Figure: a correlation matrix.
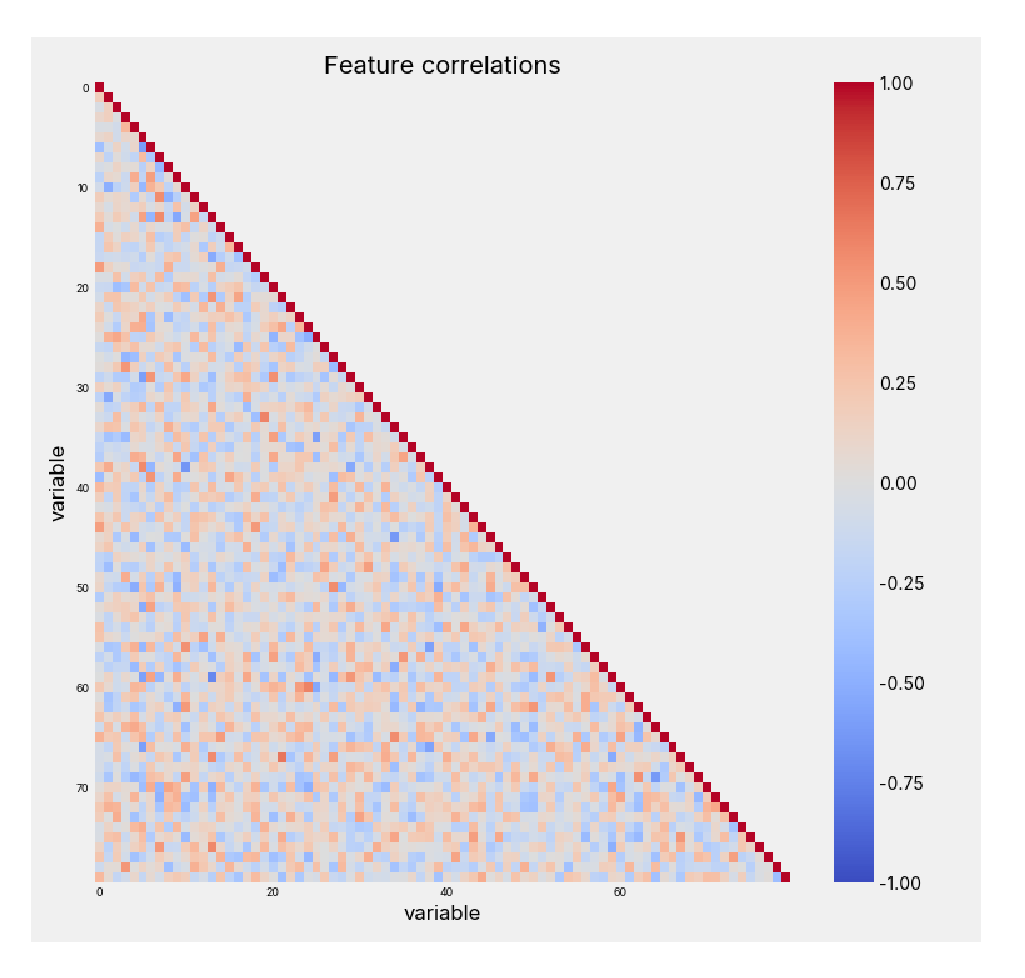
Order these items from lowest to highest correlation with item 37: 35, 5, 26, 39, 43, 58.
58, 43, 26, 39, 5, 35
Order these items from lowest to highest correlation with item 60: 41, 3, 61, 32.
41, 3, 61, 32
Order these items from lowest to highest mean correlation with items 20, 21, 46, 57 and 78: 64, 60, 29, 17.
17, 29, 60, 64
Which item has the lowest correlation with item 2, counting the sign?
20
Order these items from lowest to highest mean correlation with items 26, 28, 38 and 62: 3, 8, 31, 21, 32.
21, 32, 31, 8, 3
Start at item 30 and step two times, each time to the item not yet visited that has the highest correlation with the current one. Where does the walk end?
77
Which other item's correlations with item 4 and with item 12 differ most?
56
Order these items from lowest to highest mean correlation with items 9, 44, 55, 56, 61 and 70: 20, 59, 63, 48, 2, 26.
2, 48, 26, 20, 63, 59
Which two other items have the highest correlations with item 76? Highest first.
13, 7
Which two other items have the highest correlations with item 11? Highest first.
7, 13
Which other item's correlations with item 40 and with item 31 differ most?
1
